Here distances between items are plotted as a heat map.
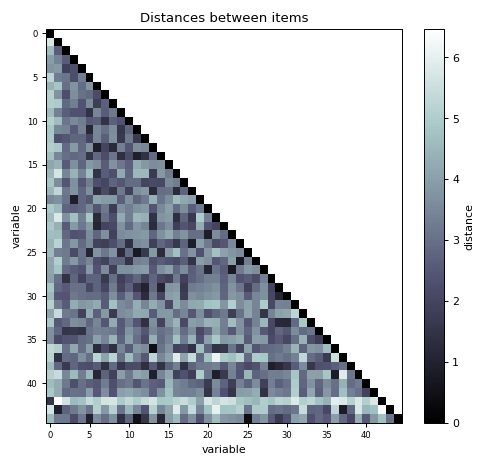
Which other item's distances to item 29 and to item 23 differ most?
33
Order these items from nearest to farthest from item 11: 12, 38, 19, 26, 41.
12, 38, 19, 26, 41
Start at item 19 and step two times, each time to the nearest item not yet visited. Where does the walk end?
34
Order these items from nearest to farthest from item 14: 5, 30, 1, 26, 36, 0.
5, 30, 26, 36, 1, 0
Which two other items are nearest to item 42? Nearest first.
0, 19
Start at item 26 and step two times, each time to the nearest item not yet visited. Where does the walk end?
18
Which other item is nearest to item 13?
36
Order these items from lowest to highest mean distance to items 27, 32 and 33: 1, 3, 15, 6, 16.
6, 3, 16, 15, 1
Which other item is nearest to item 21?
39
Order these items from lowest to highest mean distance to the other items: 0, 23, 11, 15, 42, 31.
11, 23, 15, 31, 0, 42
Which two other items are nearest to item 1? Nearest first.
43, 37
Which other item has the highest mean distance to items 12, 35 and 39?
42
